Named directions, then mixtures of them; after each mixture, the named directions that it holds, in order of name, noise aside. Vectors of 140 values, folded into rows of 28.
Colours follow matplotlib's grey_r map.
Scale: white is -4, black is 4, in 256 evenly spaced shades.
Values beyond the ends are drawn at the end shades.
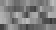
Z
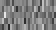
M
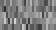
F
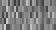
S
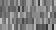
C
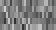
F.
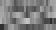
Z.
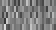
S.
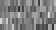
C, Z.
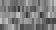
C, Z.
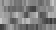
Z.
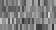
C, F.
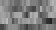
Z.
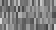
C, S.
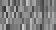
F, S.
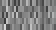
S.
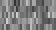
S, Z.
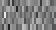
M, S.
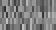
F, S.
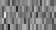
M, S.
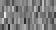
M.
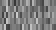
S.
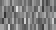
M.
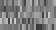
C, F.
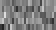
M, Z.
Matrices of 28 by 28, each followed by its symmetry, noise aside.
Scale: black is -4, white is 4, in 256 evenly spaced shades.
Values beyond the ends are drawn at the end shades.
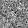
symmetric across the other diagonal.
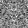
mirrored left to right.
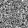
antisymmetric.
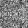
mirrored top to bottom.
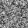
antisymmetric.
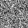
antisymmetric.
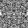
mirrored left to right.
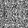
mirrored top to bottom.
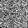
mirrored top to bottom.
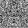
mirrored left to right.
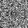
mirrored top to bottom.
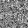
no symmetry.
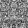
mirrored left to right.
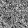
symmetric across the other diagonal.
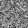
symmetric across the other diagonal.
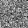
no symmetry.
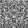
mirrored left to right.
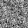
antisymmetric.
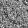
symmetric across the other diagonal.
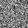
no symmetry.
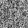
mirrored top to bottom.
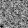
symmetric across the other diagonal.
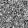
symmetric across the other diagonal.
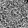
symmetric across the other diagonal.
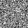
symmetric across the other diagonal.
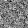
symmetric across the other diagonal.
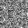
mirrored top to bottom.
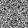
mirrored left to right.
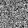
no symmetry.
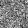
symmetric across the other diagonal.
